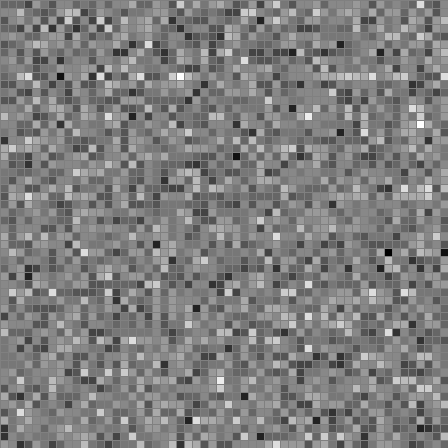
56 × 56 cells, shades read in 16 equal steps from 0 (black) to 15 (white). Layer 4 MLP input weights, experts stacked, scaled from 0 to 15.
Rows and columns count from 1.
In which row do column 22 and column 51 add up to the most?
10
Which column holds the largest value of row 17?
46
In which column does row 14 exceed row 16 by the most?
8
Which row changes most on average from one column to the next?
3
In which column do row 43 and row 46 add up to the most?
35
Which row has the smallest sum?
7
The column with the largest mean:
11
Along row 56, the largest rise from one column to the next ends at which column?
24
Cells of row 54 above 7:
25
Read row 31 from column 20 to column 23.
2 9 10 8
